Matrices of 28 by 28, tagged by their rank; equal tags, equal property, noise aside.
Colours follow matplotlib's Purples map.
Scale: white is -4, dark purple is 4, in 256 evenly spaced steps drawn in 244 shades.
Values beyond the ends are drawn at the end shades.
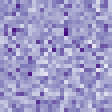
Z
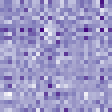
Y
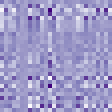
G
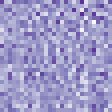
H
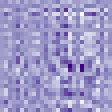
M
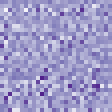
H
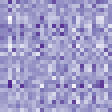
Y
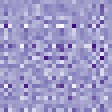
M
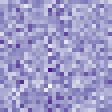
Z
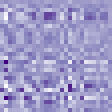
G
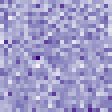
Z
